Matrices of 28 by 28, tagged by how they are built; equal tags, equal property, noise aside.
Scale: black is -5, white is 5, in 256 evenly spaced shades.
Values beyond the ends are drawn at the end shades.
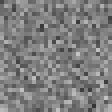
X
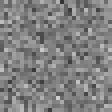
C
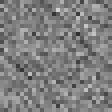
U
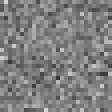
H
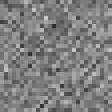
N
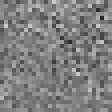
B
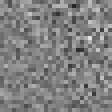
B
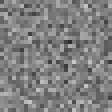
H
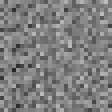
C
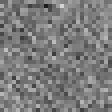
U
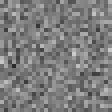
H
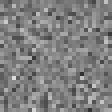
H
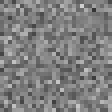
X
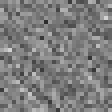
U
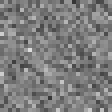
U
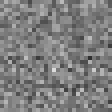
X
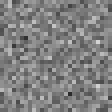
C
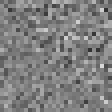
B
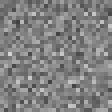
X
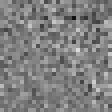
B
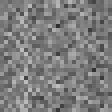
C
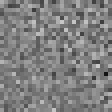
B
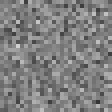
H
